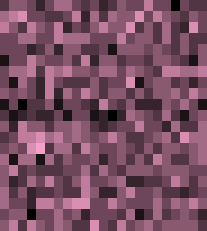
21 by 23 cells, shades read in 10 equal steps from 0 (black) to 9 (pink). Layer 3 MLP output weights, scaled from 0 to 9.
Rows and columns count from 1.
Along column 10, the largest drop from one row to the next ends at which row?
20
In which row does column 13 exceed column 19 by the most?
19
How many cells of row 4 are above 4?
11
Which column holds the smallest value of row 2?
10
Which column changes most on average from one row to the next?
16
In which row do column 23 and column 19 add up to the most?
7
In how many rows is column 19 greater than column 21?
11
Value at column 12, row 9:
3
